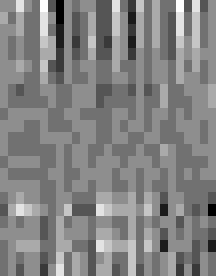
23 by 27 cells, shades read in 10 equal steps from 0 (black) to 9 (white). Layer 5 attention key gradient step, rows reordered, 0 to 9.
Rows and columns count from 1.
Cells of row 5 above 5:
6
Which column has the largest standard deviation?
8
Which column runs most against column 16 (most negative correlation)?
11
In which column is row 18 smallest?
27
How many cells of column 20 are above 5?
4
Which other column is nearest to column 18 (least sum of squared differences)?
20
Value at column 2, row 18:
6
